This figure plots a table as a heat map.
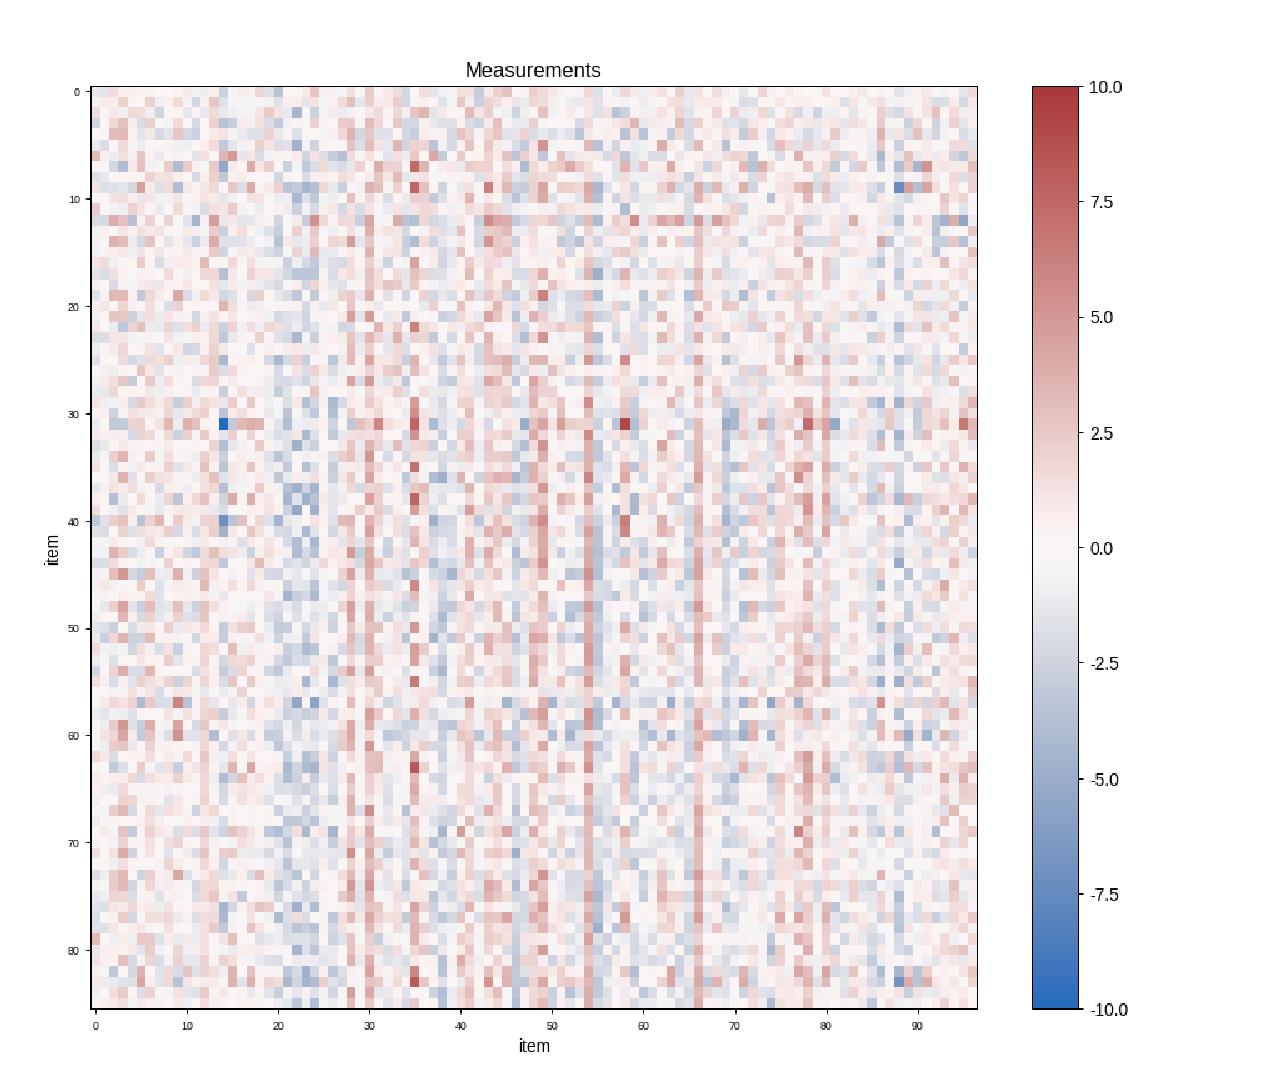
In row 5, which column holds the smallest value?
22
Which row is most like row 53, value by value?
50
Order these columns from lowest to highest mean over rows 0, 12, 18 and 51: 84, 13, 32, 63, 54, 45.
84, 32, 63, 13, 54, 45
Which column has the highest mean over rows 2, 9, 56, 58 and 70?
35
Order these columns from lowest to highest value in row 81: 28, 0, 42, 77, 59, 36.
59, 42, 36, 0, 77, 28
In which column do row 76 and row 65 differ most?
77
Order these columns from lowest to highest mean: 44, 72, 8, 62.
72, 8, 62, 44
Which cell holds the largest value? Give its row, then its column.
31, 58
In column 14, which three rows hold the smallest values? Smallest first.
31, 40, 7
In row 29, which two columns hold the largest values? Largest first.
54, 35
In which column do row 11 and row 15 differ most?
58
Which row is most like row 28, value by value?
0
